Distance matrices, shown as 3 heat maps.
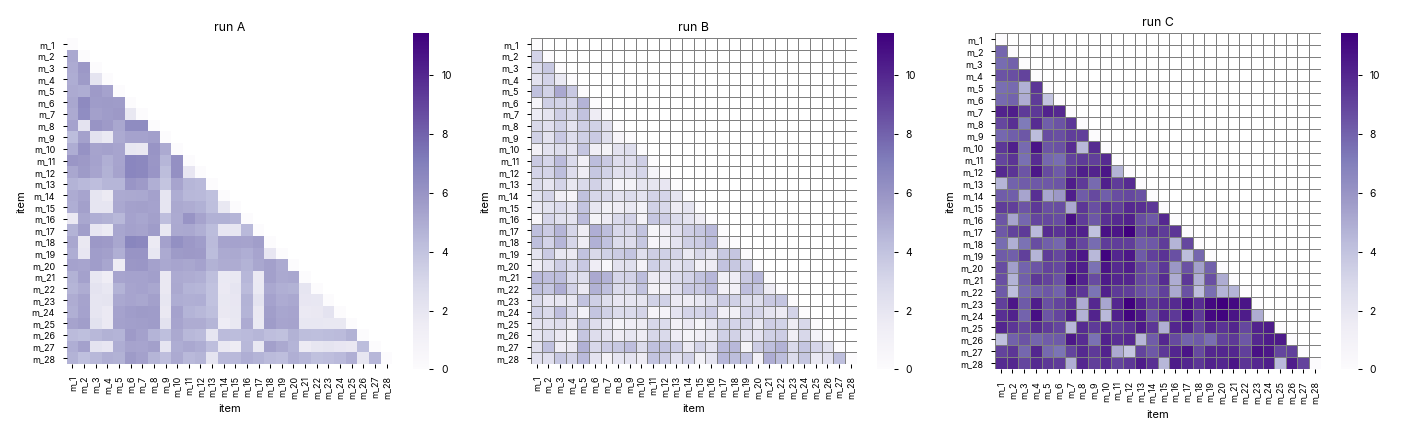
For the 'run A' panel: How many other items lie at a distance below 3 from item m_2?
3
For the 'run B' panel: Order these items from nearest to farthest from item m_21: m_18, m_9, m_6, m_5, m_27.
m_18, m_5, m_9, m_27, m_6
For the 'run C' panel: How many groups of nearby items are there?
7
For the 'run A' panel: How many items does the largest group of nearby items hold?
12
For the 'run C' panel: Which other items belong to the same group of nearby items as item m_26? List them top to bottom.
m_1, m_13
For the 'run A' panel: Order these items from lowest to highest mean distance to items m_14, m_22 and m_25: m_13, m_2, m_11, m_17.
m_17, m_13, m_11, m_2
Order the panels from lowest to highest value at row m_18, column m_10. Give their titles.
run B, run A, run C
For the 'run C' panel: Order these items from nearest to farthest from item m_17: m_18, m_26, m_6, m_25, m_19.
m_19, m_26, m_18, m_6, m_25
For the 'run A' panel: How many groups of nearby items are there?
7
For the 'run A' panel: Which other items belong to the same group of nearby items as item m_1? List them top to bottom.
m_16
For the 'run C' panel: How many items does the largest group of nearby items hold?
6
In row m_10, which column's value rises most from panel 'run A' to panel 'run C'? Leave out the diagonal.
m_7
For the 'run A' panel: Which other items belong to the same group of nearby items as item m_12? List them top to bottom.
m_11
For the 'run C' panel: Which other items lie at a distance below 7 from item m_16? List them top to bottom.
m_2, m_18, m_20, m_21, m_22
